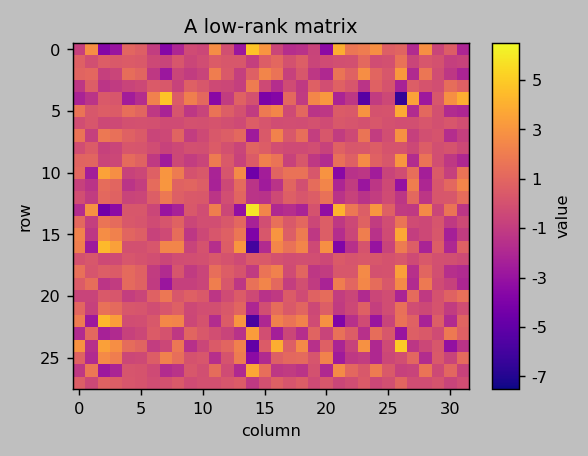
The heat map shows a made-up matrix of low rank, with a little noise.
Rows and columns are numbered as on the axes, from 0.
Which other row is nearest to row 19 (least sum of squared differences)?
2
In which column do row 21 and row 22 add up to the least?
14
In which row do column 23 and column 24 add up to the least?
4
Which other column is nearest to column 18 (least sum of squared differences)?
0
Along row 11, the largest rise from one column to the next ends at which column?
27
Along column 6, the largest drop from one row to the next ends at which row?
5
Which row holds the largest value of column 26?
24
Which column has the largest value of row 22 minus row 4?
26
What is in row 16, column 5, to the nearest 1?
0
